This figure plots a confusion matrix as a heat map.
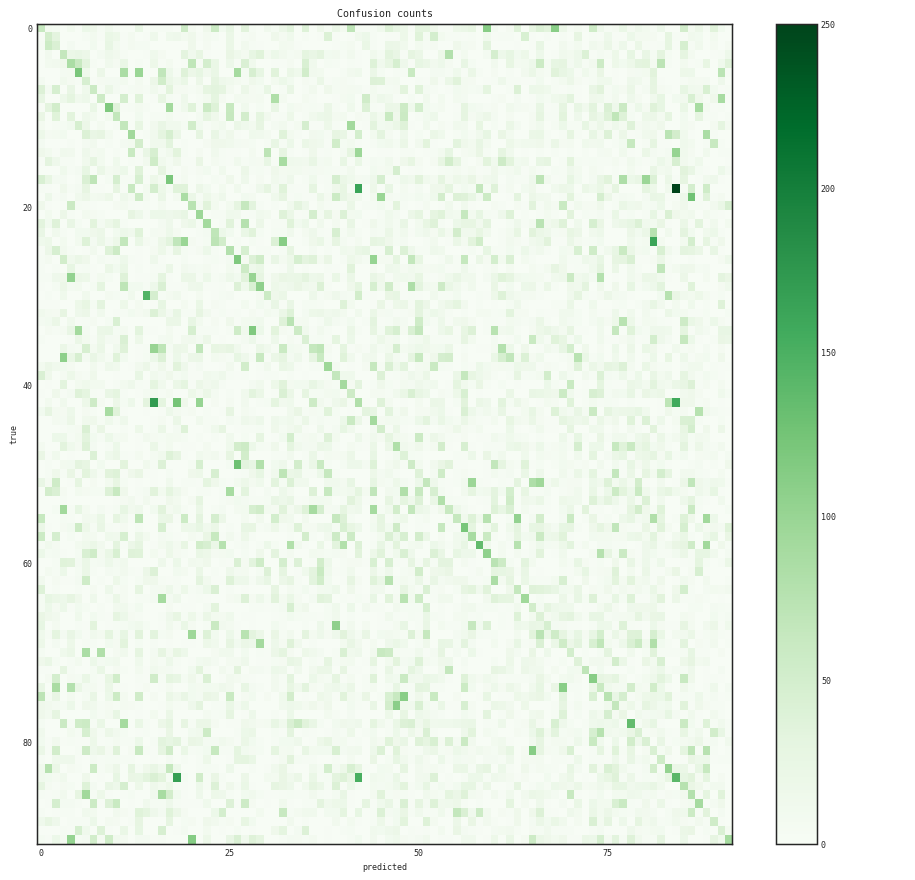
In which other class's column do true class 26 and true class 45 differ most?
44
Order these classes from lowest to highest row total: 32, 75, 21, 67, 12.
32, 67, 21, 12, 75
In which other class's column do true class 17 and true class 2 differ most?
80
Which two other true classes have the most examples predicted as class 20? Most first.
91, 68
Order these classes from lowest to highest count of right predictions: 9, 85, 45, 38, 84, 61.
61, 45, 85, 38, 9, 84
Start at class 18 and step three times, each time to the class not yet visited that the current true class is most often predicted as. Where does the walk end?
15
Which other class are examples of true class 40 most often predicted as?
70
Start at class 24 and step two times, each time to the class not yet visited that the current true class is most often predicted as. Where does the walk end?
65
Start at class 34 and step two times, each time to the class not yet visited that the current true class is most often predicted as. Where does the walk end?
4
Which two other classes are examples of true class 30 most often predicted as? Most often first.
14, 83
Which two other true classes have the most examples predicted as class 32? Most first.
24, 15
